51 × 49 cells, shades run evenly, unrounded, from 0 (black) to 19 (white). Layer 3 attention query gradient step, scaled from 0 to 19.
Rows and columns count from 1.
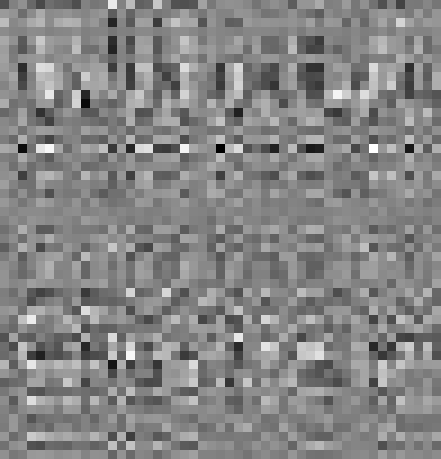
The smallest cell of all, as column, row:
25, 17
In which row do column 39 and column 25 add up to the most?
28
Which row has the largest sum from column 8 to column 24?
11
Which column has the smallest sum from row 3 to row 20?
13
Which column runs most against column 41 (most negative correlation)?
10
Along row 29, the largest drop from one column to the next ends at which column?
15
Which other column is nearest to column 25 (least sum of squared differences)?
31
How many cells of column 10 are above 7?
42
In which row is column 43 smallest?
40
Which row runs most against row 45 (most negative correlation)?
47
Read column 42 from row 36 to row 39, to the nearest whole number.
5 9 11 3
